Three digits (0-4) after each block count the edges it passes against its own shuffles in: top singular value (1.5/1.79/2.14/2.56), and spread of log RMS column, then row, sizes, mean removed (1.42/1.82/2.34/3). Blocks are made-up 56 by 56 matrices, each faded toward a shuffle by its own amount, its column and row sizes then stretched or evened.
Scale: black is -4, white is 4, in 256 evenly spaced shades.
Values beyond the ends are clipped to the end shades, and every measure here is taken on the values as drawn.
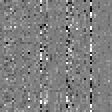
3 4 0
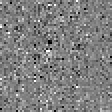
0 3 0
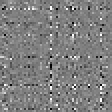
3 3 3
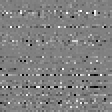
2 0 4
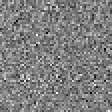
2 0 1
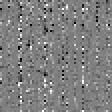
0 4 1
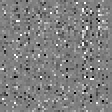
1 3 1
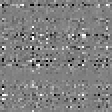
0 2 4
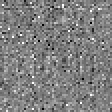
1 1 0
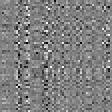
4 4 1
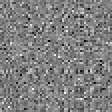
3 0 1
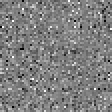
0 3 1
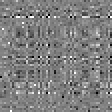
4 2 3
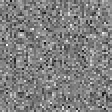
2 1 0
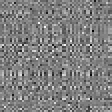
4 2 3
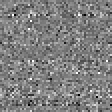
0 1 3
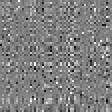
4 3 1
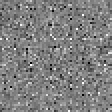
0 2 2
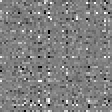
2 3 3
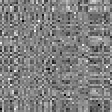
4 2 0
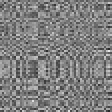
4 2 3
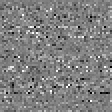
0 0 3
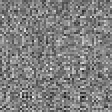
3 1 2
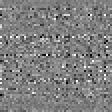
0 1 4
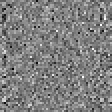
2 1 0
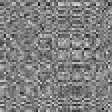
4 2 2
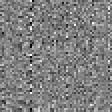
2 3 0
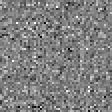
2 0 2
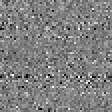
2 0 3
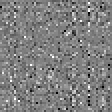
3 2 1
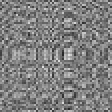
4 3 2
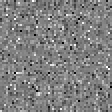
2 0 0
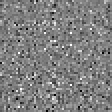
1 1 2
